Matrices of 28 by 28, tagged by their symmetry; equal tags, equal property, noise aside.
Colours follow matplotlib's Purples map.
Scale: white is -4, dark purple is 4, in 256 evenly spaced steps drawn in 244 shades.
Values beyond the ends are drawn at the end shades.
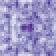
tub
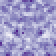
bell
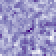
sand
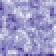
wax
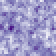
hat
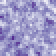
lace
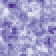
wax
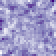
wax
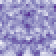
bell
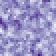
hat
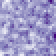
hat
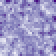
lace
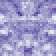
bell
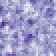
hat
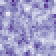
hat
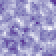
lace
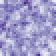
sand
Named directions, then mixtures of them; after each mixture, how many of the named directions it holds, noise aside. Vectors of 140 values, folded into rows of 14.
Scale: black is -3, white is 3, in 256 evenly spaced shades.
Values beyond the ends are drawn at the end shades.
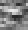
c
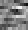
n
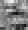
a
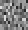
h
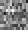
three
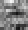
one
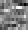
two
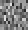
one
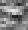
one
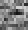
two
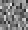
one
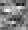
two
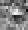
four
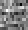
four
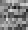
three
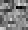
four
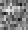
three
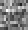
four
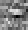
three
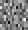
one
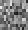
two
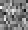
two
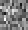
two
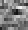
two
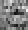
three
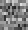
four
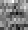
one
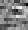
one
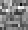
four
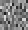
one
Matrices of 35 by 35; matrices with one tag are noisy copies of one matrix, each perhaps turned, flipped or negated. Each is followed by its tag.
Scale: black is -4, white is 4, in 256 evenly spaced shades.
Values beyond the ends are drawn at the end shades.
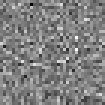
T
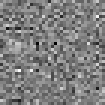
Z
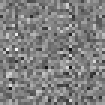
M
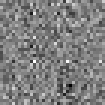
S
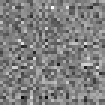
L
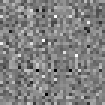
M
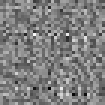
M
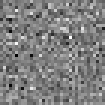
M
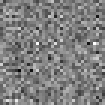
Z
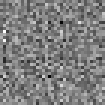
T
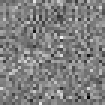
Z
